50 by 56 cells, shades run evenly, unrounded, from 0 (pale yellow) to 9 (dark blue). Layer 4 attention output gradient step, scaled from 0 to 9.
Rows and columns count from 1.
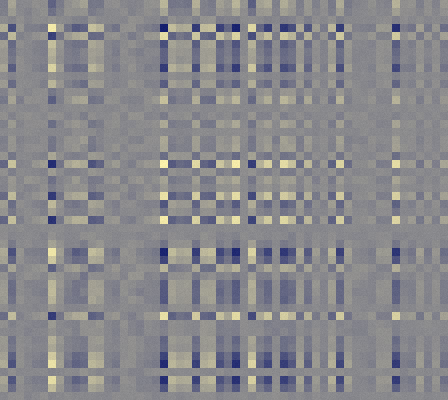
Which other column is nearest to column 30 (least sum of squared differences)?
21
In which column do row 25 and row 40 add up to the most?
7
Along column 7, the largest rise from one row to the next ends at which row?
5
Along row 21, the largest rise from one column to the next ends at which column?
22
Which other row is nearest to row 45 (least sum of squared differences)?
33
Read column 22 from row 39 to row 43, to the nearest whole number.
4 6 4 4 4
